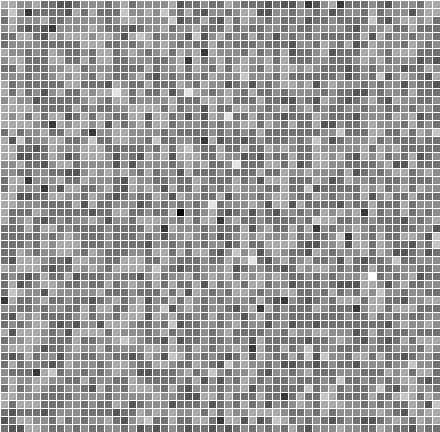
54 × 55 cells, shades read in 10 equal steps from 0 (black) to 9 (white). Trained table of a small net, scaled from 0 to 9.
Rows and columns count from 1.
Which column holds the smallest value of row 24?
6
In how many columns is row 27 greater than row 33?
16
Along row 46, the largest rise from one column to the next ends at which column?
29
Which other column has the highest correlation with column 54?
22
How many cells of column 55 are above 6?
4
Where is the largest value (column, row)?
47, 35
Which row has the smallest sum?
54
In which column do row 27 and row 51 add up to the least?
23
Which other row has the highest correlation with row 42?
34
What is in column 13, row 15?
6
